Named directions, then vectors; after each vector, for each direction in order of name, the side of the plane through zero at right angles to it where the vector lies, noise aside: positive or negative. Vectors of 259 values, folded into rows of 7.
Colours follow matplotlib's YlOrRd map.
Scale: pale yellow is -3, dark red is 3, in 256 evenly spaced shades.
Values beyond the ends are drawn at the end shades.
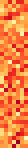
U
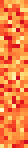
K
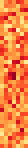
negative, positive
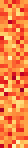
negative, negative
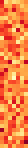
positive, negative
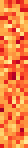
negative, positive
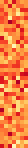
negative, negative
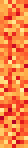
positive, positive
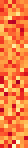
negative, negative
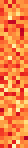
negative, negative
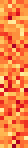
positive, positive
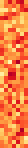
negative, positive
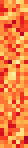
positive, negative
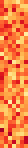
positive, negative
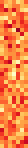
positive, negative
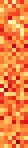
positive, positive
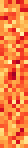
negative, positive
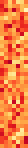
positive, negative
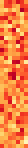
negative, positive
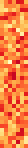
negative, positive
